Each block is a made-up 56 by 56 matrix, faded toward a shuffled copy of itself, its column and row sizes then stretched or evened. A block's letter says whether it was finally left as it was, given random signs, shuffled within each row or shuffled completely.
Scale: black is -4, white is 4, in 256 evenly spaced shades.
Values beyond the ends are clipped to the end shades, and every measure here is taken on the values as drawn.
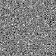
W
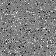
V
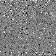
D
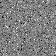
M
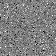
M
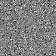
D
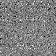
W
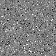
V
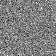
M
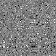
W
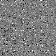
D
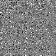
D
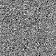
W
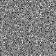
D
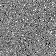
M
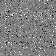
D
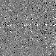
D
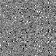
W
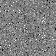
M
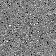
M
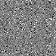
W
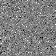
V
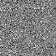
D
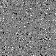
D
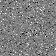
M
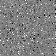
D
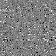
W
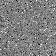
M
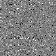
W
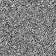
V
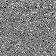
V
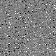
W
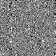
W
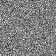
M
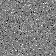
M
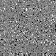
W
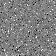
M
